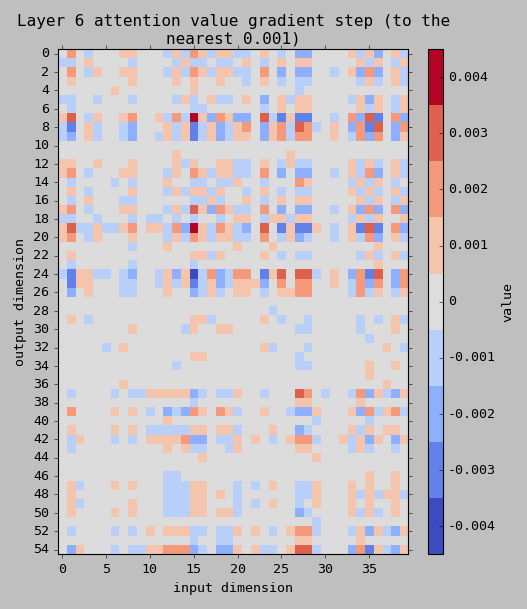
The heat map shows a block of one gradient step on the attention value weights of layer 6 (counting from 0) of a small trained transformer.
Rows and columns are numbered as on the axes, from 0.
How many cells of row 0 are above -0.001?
28
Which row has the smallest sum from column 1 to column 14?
24
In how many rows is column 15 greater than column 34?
21
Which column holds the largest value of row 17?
15
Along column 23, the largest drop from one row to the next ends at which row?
8
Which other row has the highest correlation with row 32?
36
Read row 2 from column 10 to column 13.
0 0 -0.001 0.001
